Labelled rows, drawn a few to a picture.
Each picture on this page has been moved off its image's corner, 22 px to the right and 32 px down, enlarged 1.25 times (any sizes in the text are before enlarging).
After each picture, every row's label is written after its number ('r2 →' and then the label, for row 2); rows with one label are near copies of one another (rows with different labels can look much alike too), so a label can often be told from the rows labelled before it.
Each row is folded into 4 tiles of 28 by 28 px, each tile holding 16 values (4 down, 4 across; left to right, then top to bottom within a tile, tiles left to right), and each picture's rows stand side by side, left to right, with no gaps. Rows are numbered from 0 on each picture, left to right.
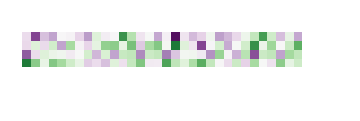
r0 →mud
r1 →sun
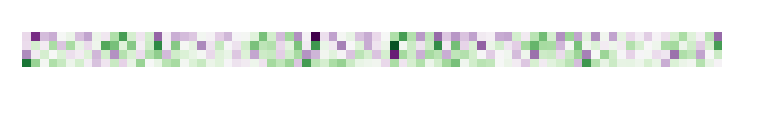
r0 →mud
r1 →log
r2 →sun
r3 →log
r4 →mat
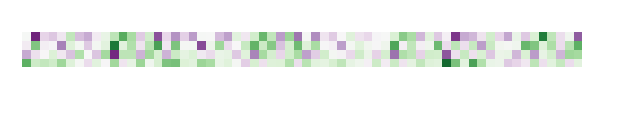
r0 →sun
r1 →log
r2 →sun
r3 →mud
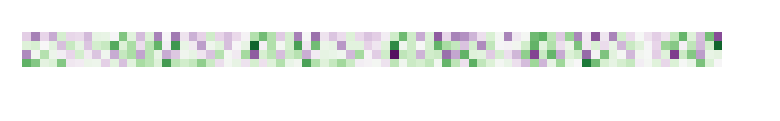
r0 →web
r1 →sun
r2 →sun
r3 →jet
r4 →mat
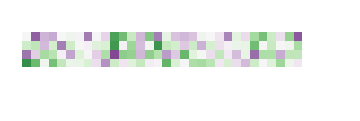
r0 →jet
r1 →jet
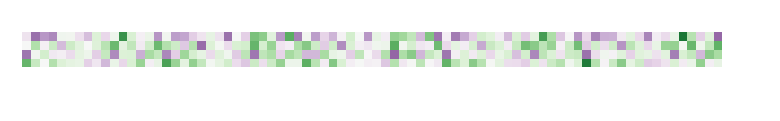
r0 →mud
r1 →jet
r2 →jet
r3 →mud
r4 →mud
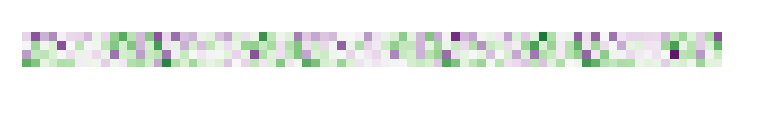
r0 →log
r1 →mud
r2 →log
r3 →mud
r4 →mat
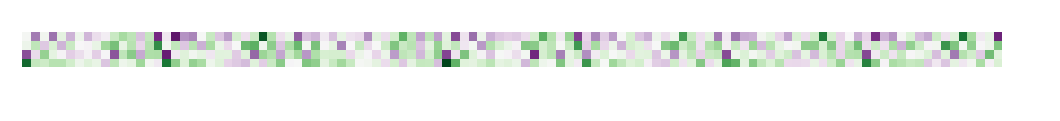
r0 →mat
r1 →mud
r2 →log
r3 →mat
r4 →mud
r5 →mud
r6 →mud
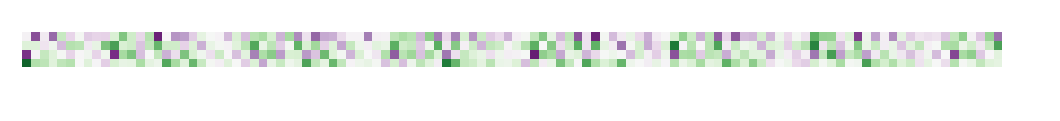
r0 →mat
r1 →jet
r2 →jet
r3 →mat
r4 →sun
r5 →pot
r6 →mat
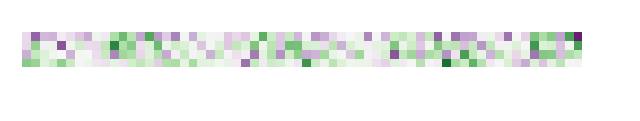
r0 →log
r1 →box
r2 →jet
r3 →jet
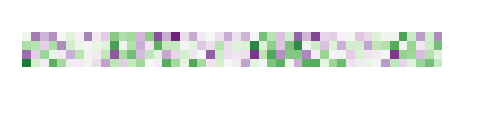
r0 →jet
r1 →box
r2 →web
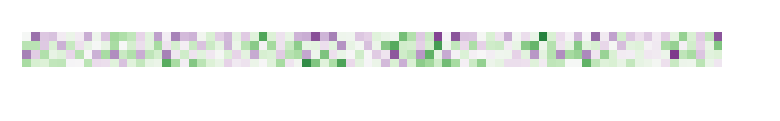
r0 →jet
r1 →mud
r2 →web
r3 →mud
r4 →mat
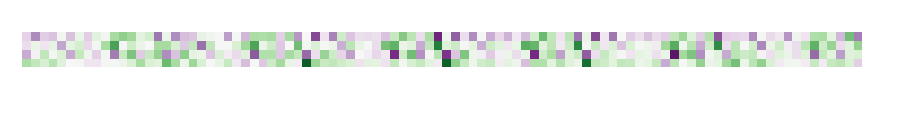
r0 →pot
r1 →jet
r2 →mat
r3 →mat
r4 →mat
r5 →log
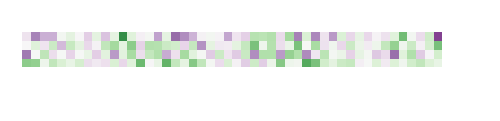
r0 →mud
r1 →jet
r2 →mat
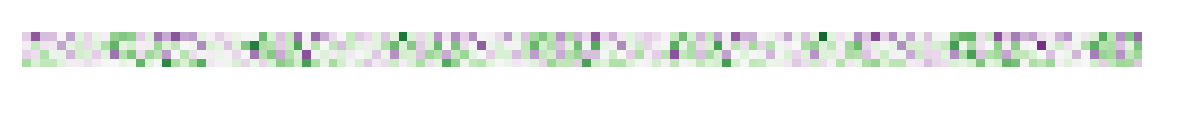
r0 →pot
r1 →web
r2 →mud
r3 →log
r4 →sun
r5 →mud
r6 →pot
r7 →log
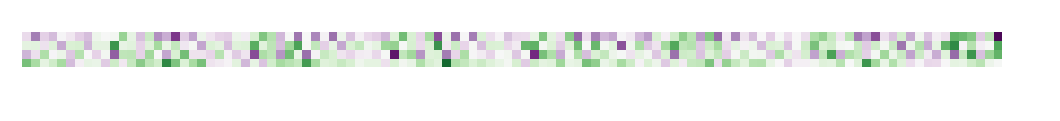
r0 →web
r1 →web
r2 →mat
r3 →mat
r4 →log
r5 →pot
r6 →pot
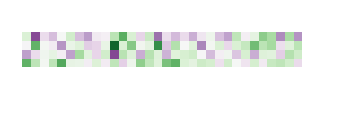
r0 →sun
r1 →log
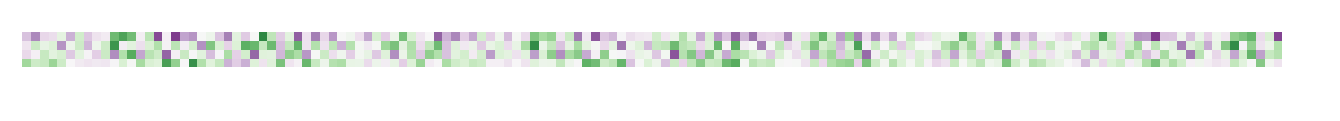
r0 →pot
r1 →mud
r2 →mud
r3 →pot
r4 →web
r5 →log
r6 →mud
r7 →mud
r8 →pot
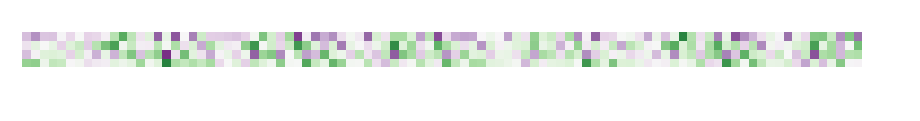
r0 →pot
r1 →mat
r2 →jet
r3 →jet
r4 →mud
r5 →jet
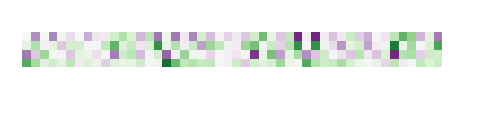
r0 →mat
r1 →mat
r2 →sun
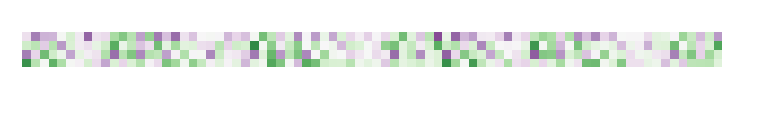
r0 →jet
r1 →box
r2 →mat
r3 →jet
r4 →web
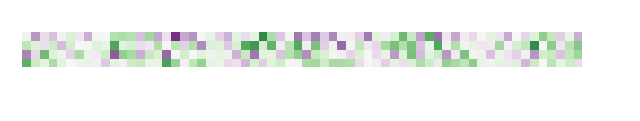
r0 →jet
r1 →mud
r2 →log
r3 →box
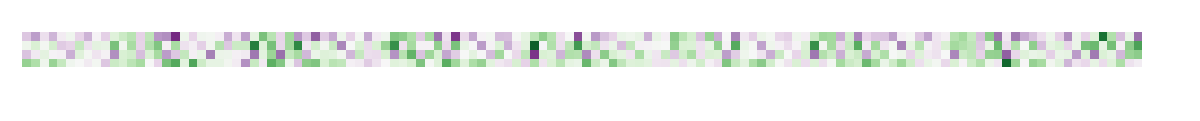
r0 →box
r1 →box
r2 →pot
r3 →sun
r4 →jet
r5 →sun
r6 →log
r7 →mud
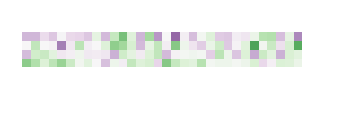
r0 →log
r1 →sun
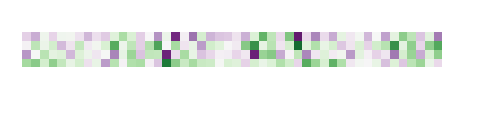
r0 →box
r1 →mat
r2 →box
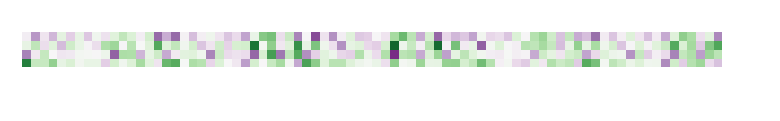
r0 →mat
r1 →box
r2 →sun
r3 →log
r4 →box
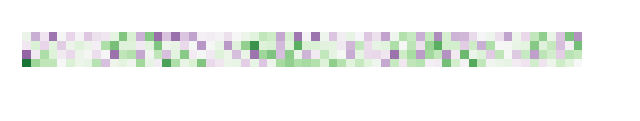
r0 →mat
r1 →web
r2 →box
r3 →jet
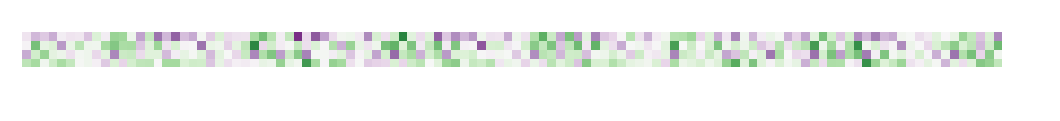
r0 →log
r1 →pot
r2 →mud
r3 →log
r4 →sun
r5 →box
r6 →web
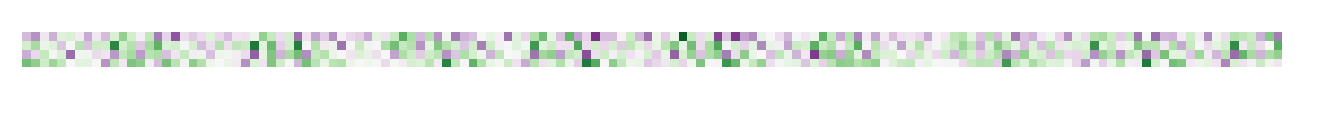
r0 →box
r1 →box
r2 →log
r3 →jet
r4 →mud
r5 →web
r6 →log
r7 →jet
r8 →jet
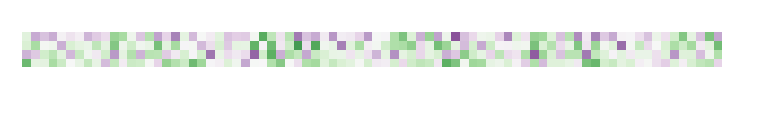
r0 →jet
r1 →box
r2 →log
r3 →jet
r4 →log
